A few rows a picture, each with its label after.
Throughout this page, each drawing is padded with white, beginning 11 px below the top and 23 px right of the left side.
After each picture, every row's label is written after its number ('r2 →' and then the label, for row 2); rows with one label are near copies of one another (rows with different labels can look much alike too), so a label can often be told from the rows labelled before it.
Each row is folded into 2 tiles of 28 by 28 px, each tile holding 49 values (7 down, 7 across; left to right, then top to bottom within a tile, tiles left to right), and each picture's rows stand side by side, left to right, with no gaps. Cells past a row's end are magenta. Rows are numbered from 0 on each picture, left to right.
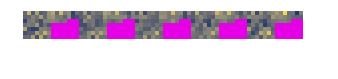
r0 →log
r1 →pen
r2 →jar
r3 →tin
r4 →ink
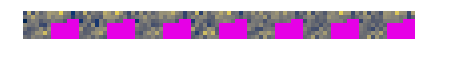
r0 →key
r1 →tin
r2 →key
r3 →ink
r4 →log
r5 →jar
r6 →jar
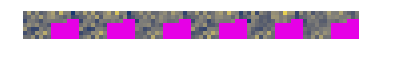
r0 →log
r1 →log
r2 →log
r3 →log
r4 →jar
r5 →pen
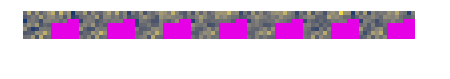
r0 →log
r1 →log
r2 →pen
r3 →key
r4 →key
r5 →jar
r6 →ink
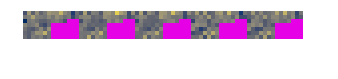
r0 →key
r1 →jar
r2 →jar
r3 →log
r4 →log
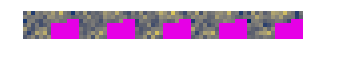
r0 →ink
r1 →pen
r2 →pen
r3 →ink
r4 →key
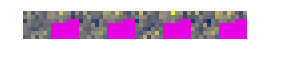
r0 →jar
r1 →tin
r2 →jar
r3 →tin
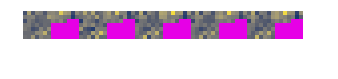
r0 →jar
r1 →log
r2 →jar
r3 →jar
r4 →jar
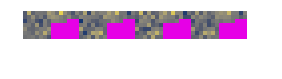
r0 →tin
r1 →ink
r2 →log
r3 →ink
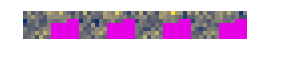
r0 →pen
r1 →tin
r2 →jar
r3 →log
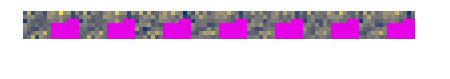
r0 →jar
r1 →jar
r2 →log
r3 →key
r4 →log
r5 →tin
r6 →key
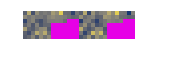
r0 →ink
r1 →ink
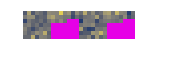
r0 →jar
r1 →log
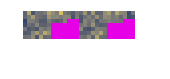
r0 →pen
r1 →log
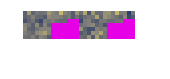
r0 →tin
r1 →log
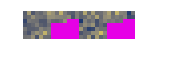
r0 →pen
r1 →log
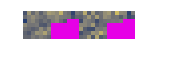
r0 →key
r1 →log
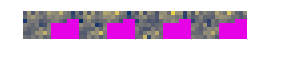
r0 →key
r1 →key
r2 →jar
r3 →tin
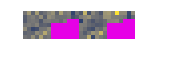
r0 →log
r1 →jar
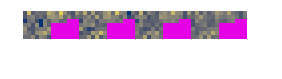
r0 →tin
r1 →log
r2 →jar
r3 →pen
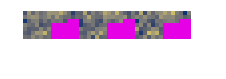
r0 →key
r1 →pen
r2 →ink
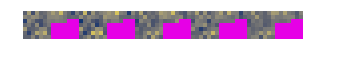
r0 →ink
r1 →ink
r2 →pen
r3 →log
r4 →pen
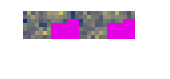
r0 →key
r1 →pen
